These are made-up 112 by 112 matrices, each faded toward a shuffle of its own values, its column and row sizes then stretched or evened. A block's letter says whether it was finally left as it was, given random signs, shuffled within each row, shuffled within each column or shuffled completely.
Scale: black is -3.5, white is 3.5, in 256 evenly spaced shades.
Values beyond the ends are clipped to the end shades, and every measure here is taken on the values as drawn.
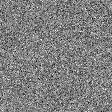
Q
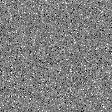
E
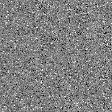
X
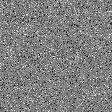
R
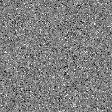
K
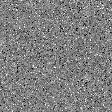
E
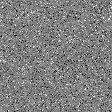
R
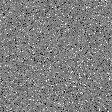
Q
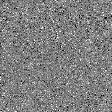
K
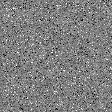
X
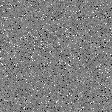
R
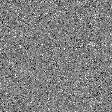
X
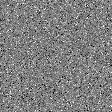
Q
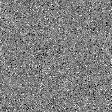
K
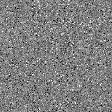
K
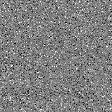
K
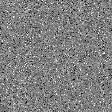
E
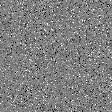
E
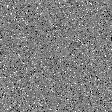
Q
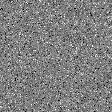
E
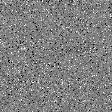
X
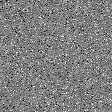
Q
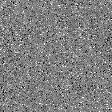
X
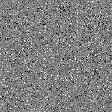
K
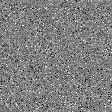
R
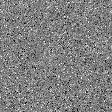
E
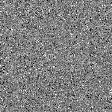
X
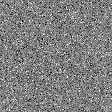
R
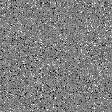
K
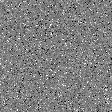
Q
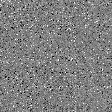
K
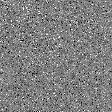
X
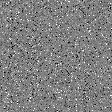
E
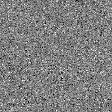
K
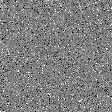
X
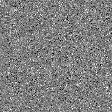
K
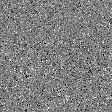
R
